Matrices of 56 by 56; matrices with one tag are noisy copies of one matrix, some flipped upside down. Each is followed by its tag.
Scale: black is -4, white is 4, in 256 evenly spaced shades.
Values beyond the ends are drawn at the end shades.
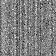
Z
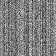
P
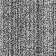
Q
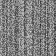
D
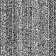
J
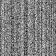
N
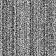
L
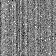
Z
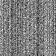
Q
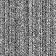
P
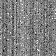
L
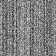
L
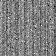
D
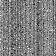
Q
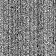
Q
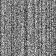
N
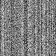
N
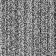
D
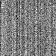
Z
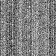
J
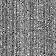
L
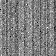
D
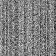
D
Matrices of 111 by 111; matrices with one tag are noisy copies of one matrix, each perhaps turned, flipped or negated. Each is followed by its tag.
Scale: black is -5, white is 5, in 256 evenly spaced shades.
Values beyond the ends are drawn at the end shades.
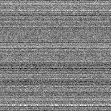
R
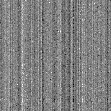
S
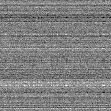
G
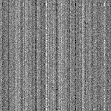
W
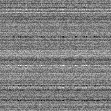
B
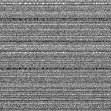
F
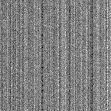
F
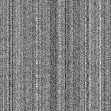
B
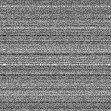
W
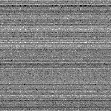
R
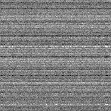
W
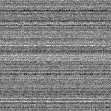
B
